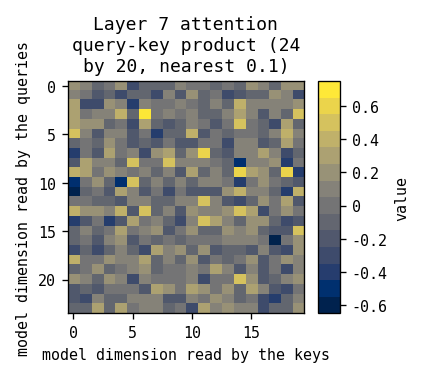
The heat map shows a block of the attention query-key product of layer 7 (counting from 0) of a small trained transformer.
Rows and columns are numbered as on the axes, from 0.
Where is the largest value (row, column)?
3, 6
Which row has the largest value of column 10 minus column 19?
9
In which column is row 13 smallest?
16
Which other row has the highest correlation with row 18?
5
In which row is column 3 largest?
7
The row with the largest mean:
13
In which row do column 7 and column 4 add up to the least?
1
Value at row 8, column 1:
0.3
